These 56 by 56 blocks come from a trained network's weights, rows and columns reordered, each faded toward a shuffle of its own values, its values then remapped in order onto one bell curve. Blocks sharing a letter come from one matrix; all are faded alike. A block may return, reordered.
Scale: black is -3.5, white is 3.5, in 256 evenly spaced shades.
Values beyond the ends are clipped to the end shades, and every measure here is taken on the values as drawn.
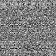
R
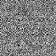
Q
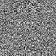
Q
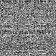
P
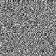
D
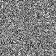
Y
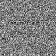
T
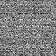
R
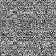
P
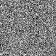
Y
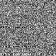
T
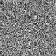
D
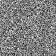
Y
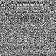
R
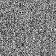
Y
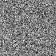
Y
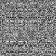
R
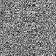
D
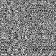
T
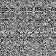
P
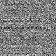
P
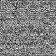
P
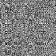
D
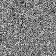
Y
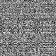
R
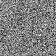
Y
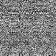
P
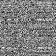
R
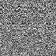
T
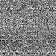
R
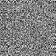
Q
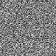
T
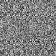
T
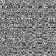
R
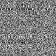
T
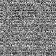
R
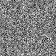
Y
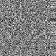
D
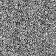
Y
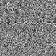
T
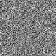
D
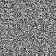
T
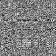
T
